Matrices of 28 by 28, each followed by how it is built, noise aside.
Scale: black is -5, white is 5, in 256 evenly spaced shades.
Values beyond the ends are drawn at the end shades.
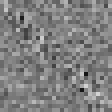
banded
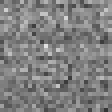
blocks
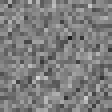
Hankel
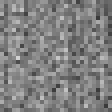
blocks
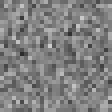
repeating columns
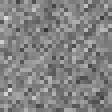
Hankel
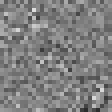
block diagonal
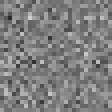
low rank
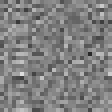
low rank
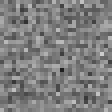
blocks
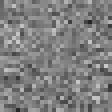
blocks
